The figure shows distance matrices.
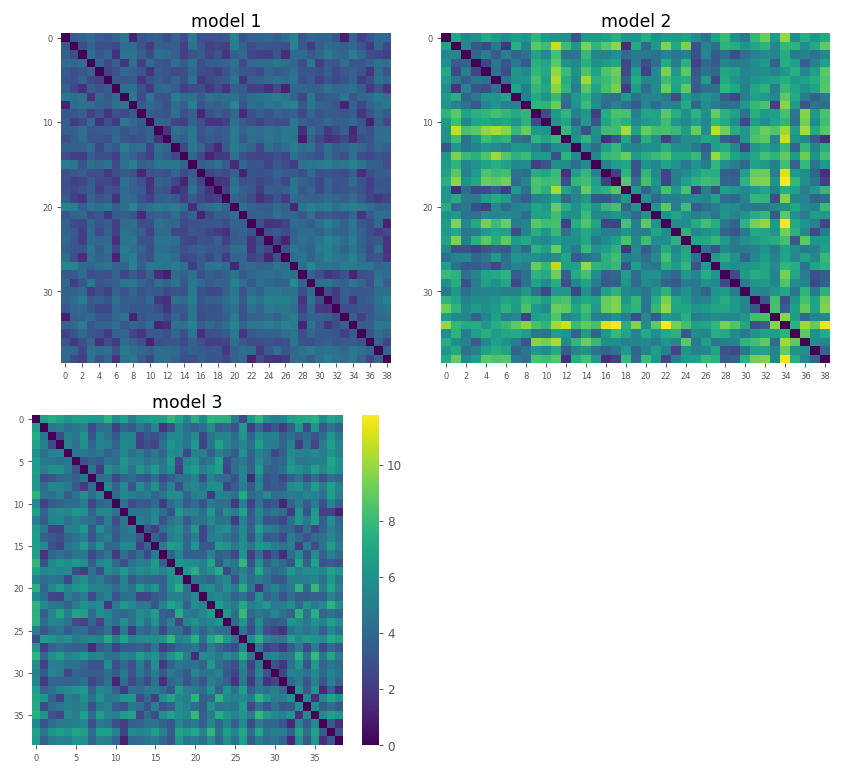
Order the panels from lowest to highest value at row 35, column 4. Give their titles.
model 1, model 3, model 2
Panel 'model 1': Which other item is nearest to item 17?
14
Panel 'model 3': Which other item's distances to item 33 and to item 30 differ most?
35
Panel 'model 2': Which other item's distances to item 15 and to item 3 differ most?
9
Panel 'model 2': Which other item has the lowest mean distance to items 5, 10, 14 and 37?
30
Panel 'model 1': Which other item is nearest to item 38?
22
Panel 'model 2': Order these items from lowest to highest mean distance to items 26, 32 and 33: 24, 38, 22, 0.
0, 24, 38, 22
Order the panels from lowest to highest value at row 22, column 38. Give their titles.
model 1, model 2, model 3
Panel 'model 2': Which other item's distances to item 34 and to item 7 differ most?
17
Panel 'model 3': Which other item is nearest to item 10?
31
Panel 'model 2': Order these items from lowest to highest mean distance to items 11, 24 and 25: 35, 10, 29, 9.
35, 29, 10, 9
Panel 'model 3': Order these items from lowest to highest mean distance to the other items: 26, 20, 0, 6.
6, 20, 26, 0
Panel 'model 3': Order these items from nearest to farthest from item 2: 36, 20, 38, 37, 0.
36, 38, 20, 37, 0
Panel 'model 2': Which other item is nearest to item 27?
5
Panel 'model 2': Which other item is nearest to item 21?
33
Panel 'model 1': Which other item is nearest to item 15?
20
